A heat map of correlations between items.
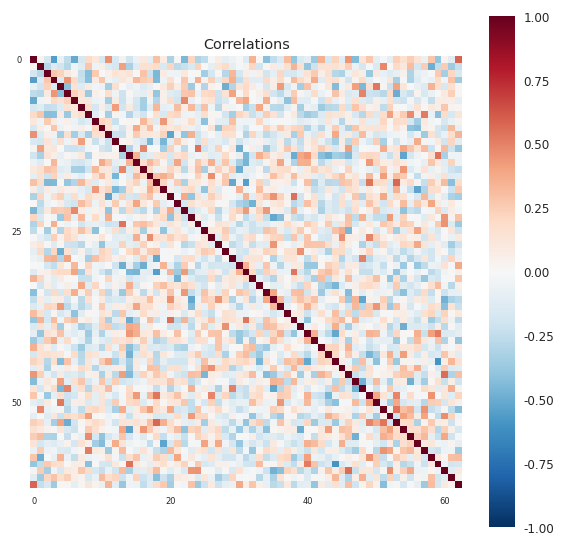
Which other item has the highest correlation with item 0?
62
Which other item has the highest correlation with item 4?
50
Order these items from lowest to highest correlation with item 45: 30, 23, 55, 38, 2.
2, 30, 23, 55, 38
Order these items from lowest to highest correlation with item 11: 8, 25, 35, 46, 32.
8, 35, 25, 46, 32
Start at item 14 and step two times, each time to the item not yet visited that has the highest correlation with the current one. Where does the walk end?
40
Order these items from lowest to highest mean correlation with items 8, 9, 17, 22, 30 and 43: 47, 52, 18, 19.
18, 47, 52, 19
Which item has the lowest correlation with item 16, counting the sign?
30
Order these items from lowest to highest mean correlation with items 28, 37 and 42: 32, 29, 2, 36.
2, 36, 29, 32
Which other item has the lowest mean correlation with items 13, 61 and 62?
35
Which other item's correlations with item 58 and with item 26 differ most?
38
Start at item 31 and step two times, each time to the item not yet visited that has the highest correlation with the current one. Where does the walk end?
20
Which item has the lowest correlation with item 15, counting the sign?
31
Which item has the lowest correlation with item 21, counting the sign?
32
